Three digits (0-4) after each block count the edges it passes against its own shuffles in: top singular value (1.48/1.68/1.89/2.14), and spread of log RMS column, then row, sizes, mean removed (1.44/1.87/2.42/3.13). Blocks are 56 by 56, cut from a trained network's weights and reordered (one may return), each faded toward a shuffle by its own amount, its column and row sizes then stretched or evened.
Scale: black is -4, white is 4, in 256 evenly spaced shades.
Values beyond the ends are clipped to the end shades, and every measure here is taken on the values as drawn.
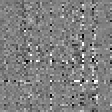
1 3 2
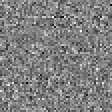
0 0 2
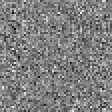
2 2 0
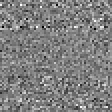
1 0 3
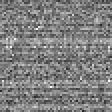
3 0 0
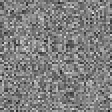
4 0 0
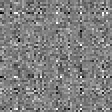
4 3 2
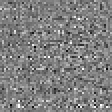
0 1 3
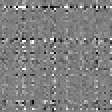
4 3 3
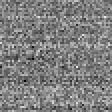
1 0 1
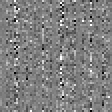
1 4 0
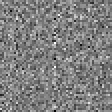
3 2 0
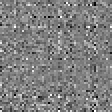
1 3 3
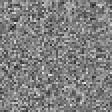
2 0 0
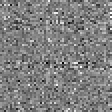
1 1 3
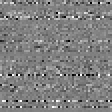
1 0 4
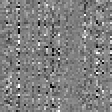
1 4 0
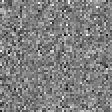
1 2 1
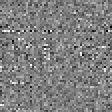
1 1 3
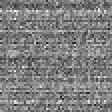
4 2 1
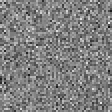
3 1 0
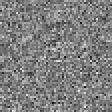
2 1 0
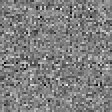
1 0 2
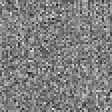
0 0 0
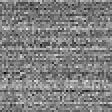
4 0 2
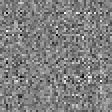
3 2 2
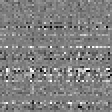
2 2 4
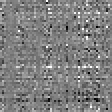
3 4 1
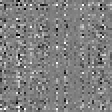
0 4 3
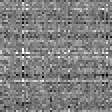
4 3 2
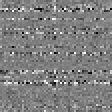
2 0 4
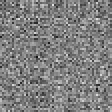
4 1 1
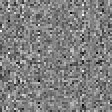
0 3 0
